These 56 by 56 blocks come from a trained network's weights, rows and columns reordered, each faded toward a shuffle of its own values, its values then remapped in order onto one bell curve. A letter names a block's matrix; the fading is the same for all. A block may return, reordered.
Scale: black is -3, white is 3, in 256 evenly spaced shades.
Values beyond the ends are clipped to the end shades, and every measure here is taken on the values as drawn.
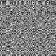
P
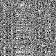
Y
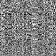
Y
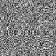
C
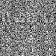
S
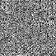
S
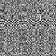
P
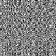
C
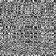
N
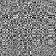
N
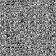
Y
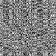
C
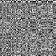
N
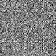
S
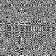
P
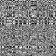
N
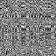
P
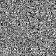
S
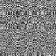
N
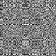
N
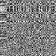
N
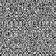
C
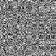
C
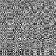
P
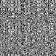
Y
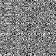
Y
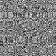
C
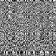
N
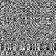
N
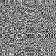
P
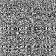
Y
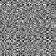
N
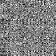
Y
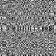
N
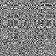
P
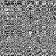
P
